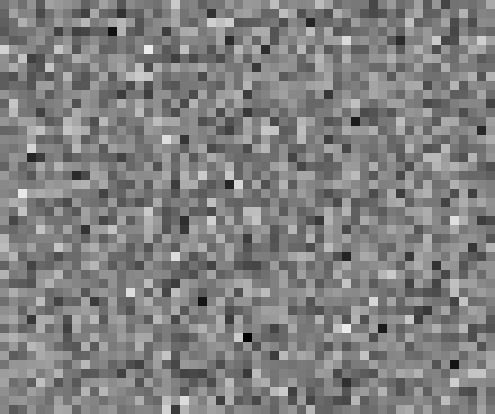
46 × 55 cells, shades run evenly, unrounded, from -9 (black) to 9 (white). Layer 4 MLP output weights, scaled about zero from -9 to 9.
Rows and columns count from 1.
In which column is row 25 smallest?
21
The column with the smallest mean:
20
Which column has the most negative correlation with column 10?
35
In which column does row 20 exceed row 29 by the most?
39
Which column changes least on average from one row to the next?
36
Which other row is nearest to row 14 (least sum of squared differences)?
16
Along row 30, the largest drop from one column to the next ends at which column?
49
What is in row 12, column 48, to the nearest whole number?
-4
